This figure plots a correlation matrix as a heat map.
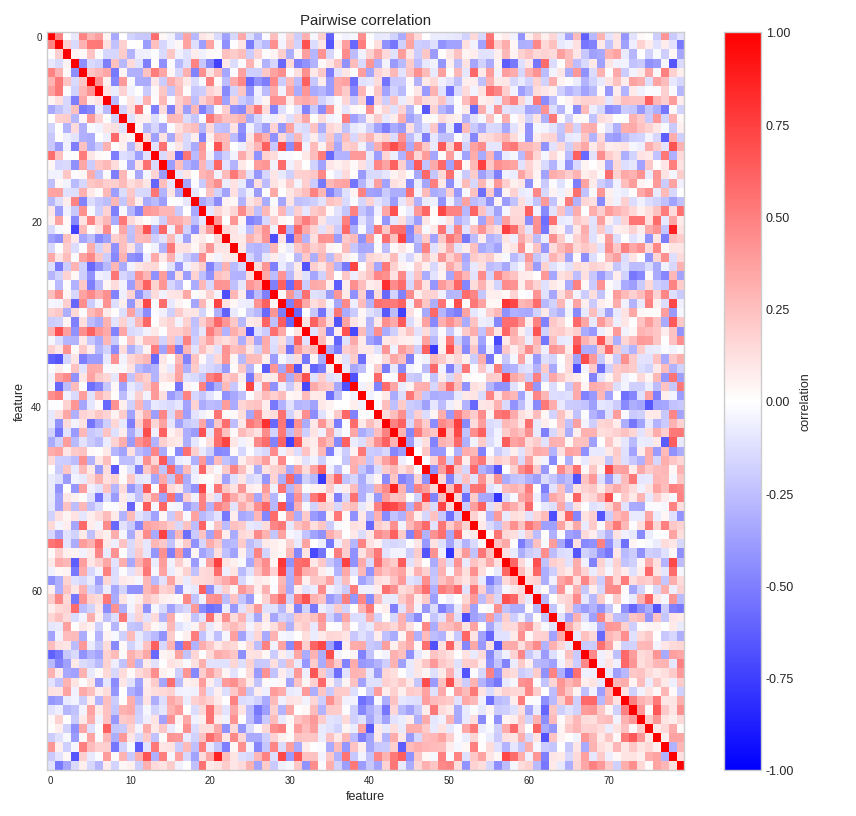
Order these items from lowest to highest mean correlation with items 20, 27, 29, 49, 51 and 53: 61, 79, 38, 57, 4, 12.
38, 79, 61, 4, 57, 12
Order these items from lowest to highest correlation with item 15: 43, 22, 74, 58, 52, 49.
52, 58, 43, 49, 22, 74
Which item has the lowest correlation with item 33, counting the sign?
56
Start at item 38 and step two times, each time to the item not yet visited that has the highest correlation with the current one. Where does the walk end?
42
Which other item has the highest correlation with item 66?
34
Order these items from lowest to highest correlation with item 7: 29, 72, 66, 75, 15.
15, 66, 72, 29, 75
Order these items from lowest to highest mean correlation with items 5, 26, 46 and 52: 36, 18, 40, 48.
40, 18, 48, 36
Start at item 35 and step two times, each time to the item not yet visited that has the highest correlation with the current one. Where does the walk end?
72
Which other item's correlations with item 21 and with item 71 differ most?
78
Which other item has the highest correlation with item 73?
76
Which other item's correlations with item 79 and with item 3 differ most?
62
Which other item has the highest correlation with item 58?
29
